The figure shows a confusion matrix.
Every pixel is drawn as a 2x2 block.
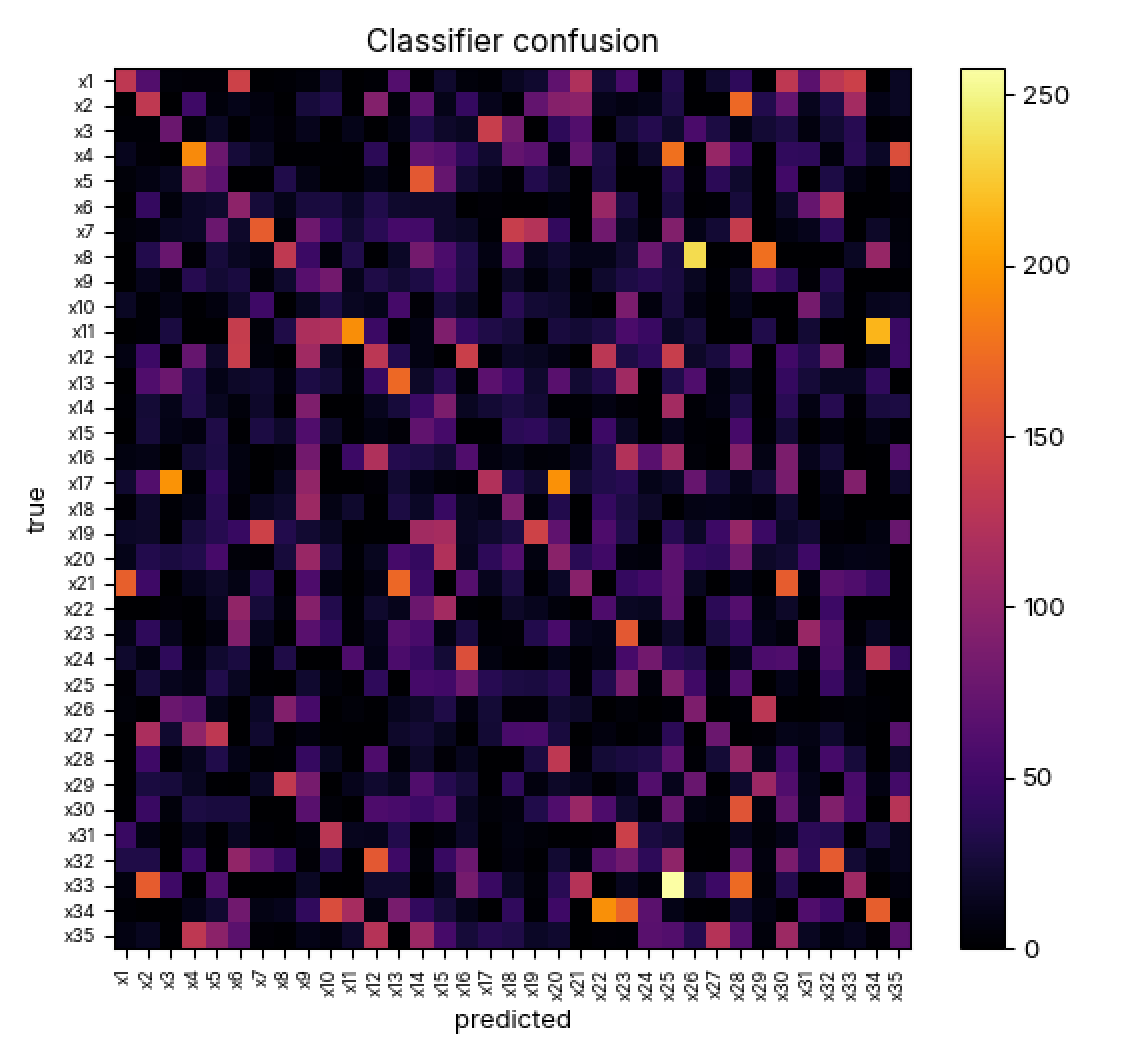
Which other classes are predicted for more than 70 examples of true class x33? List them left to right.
x2, x16, x21, x25, x28
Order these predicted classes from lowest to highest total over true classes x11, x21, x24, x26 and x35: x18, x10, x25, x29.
x18, x10, x25, x29
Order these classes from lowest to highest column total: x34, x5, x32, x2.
x34, x5, x2, x32
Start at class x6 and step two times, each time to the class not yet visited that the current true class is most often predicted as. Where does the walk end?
x12
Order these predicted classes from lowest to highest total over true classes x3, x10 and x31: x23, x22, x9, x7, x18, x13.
x22, x9, x7, x13, x18, x23
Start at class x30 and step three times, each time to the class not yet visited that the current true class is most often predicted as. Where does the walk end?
x15
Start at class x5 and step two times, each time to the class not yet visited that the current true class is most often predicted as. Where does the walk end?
x25
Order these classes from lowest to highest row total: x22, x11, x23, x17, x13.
x22, x23, x13, x17, x11
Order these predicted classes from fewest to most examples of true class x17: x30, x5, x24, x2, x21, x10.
x10, x24, x21, x5, x2, x30
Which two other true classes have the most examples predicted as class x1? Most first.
x21, x31
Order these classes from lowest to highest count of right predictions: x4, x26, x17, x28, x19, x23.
x26, x28, x17, x19, x23, x4
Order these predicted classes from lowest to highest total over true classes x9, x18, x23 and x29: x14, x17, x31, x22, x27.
x17, x27, x22, x31, x14
